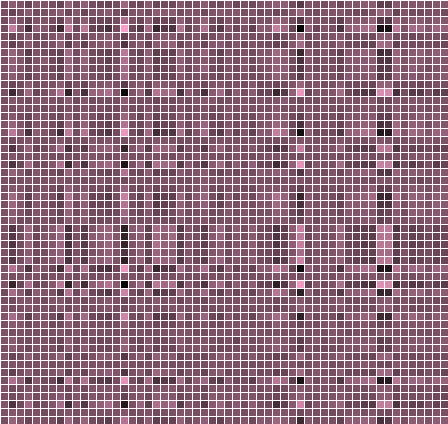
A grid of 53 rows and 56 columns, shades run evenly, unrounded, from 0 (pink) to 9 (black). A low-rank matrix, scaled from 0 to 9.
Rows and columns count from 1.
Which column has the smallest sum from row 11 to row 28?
16
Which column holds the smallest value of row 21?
38
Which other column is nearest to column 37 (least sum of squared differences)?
32
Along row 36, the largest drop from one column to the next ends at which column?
48
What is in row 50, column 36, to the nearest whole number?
5
